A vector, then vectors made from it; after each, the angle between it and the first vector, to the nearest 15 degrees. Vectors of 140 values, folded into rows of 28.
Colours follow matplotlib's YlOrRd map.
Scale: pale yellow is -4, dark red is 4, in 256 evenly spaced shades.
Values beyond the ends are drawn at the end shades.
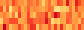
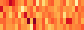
90 degrees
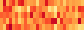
105 degrees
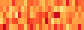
30 degrees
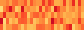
120 degrees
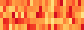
75 degrees
